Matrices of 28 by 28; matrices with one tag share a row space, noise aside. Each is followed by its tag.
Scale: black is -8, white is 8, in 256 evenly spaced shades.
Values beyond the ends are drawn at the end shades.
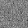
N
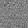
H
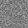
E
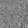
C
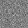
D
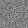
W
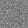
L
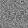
D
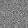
N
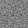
L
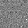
C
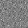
D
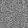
E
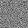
C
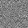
C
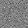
H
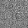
W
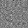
E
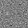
E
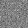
C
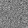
C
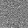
L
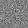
W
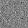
D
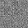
N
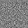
H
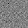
H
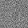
W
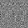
D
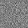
W
